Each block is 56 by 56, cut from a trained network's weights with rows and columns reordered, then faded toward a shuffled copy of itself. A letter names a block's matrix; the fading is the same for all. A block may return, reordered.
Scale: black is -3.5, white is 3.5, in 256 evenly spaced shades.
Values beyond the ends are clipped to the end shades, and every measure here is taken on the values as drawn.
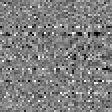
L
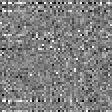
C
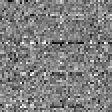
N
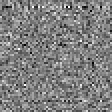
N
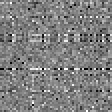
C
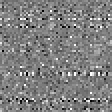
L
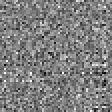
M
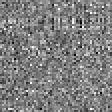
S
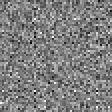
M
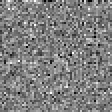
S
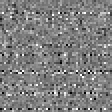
L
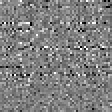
L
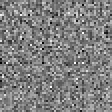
M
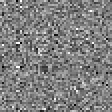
M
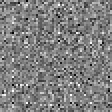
M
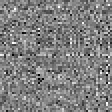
N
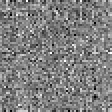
S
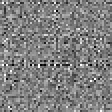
N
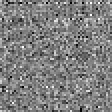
S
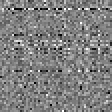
C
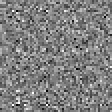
M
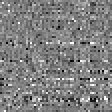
L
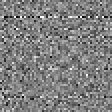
N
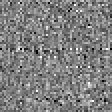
S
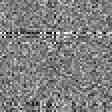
N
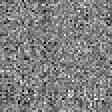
S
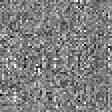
S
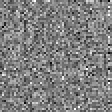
M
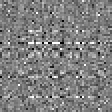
C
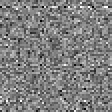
N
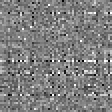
C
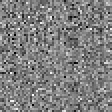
S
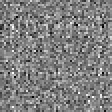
S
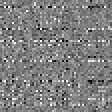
L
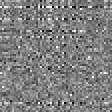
C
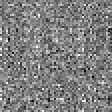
S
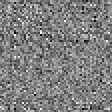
M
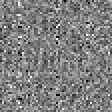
M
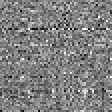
N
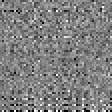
C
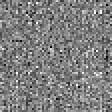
S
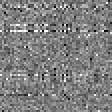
C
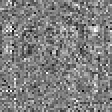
S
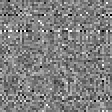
C
